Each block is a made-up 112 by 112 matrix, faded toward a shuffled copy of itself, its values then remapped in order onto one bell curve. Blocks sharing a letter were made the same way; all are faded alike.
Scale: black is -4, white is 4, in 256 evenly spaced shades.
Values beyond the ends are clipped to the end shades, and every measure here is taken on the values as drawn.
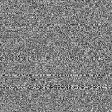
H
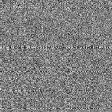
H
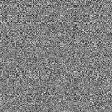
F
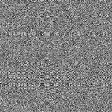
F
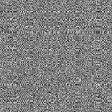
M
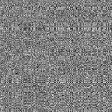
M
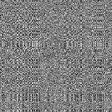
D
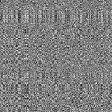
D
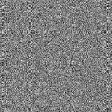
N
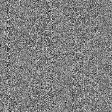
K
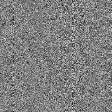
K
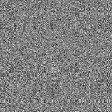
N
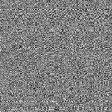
F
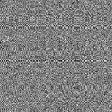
M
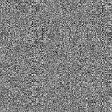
N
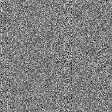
K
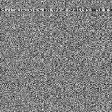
F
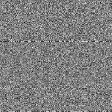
H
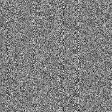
K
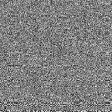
H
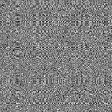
M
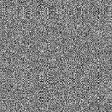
N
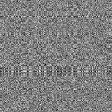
M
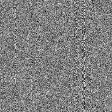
K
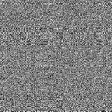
F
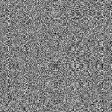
N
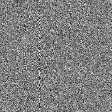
K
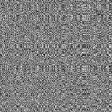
D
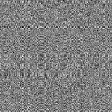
D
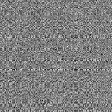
M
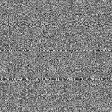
H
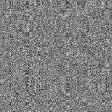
N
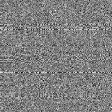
H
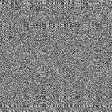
F
